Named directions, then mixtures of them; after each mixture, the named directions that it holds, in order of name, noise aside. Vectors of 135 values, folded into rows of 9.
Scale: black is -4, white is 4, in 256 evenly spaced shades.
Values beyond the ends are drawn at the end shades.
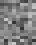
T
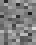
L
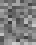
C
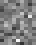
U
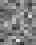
U.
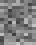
C.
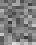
C.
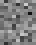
L.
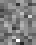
L, U.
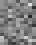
C, T, U.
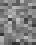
C.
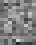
C, T, U.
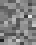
C, U.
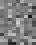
C, T, U.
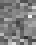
C, T, U.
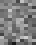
C, T.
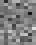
L.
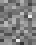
U.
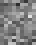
T, U.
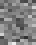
C, T.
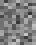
C, L, U.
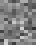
L, T, U.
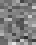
C, T.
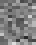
C, T.
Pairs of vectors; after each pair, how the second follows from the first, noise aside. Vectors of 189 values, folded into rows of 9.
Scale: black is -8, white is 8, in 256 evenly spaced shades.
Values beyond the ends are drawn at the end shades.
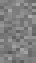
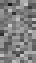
wrapped around, scaled up.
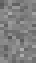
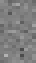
negated, partly zeroed.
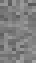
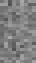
copied.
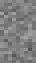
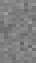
reversed, negated, shrunk.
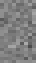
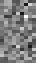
wrapped around, negated, scaled up.
